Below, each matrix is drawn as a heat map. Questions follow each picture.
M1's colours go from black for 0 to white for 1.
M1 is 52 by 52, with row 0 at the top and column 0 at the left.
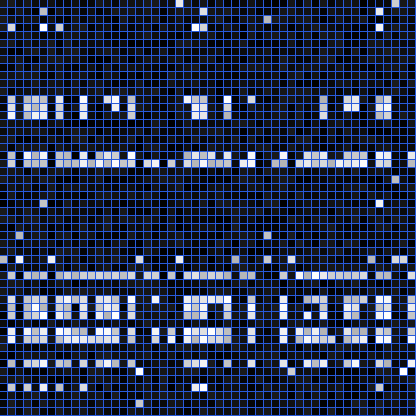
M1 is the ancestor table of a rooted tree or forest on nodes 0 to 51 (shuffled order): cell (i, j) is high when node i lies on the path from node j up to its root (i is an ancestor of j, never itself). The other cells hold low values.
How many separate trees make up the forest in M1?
2
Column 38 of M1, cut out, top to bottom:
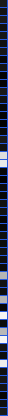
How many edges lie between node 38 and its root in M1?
8
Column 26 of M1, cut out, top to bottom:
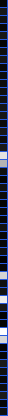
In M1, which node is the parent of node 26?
19
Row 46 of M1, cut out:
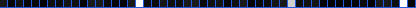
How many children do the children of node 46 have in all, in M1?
1
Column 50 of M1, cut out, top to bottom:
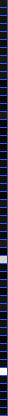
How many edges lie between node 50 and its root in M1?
2
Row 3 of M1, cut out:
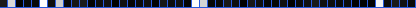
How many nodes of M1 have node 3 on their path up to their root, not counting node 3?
6
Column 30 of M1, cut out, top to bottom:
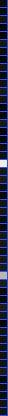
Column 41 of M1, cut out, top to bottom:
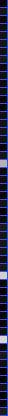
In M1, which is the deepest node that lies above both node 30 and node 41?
34
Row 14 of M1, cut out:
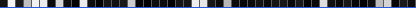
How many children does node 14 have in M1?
5
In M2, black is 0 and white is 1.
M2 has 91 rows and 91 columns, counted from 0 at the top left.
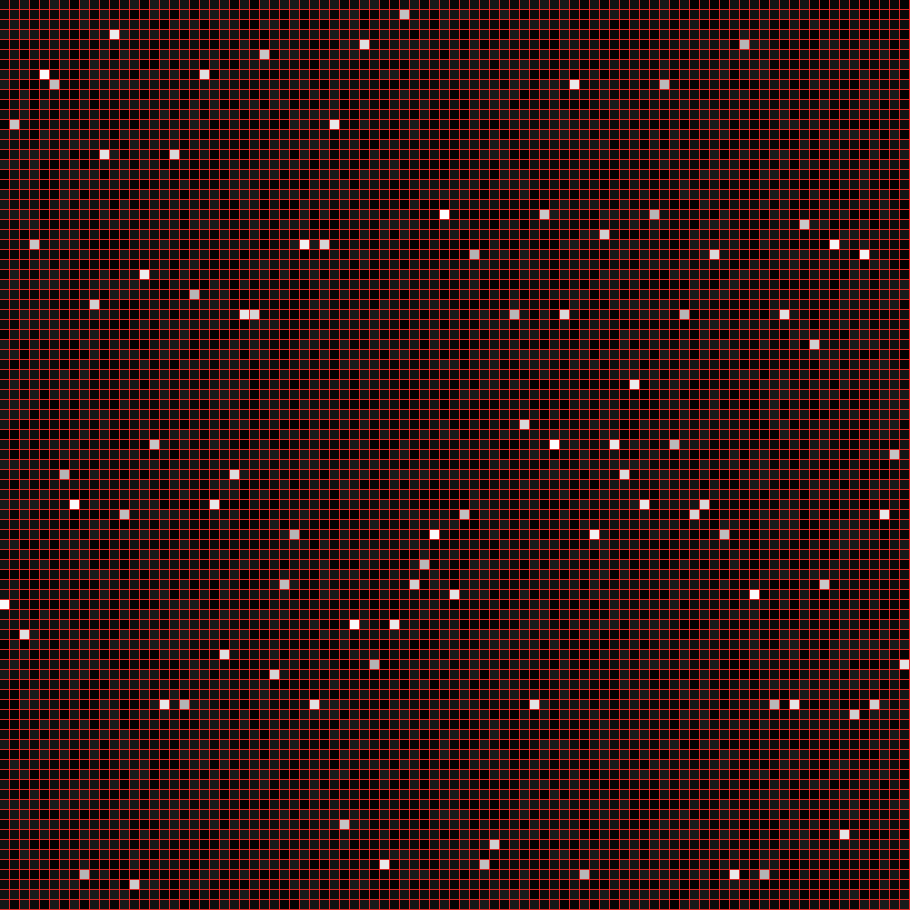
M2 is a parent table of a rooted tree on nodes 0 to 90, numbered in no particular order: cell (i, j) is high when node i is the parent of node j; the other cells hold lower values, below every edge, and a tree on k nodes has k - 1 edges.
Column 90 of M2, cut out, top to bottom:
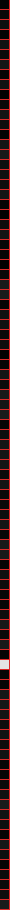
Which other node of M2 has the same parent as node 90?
37
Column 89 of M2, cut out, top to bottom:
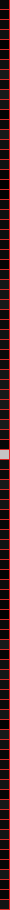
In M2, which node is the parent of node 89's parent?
59
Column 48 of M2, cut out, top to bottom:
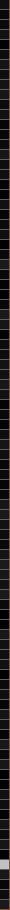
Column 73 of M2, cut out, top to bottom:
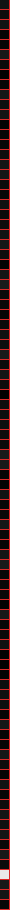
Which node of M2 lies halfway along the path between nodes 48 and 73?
31
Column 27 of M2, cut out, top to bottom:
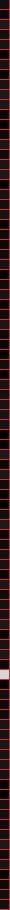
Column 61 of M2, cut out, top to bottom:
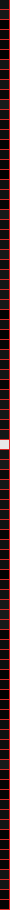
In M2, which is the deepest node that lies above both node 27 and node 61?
44
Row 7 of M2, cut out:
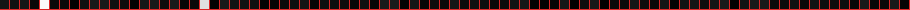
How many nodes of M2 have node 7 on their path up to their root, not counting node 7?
4
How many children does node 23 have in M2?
1
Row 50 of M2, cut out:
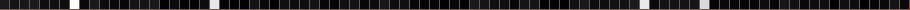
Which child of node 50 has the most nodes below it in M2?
70
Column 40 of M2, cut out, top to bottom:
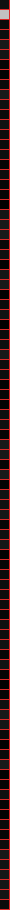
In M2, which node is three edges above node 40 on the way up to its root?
51
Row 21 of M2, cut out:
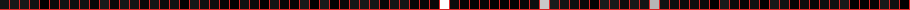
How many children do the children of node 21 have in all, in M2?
5
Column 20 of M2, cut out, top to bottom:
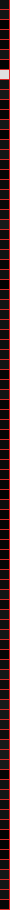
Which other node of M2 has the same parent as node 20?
4
